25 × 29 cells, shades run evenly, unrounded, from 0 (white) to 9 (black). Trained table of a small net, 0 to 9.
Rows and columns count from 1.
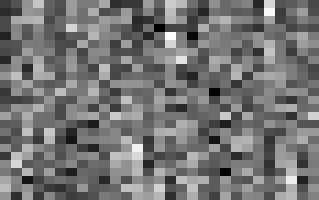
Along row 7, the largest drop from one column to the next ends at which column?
25
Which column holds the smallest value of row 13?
12
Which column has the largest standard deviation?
16
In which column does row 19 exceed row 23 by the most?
27
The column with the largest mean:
6
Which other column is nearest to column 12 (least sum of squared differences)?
29
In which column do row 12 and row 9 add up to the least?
4
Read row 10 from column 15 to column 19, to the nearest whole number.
5 4 7 8 5
